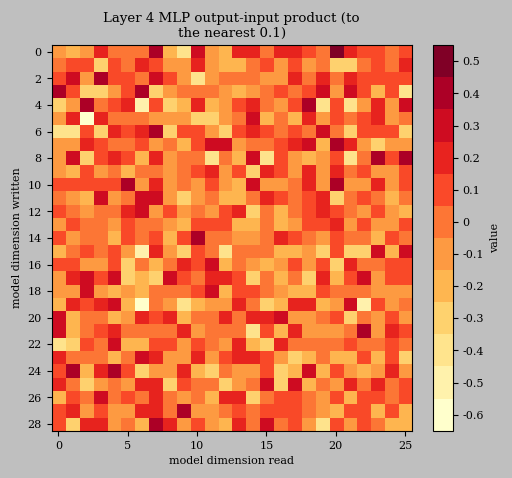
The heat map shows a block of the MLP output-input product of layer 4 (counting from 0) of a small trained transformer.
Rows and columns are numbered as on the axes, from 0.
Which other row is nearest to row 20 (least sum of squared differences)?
23
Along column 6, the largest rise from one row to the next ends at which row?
20
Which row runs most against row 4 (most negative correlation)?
3
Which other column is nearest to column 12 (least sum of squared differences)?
8
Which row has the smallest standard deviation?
13
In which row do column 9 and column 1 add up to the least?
0
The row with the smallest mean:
15
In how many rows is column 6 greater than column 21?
11
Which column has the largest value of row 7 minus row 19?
6
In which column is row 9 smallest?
14
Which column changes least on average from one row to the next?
24
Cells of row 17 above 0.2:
4
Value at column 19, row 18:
0.1
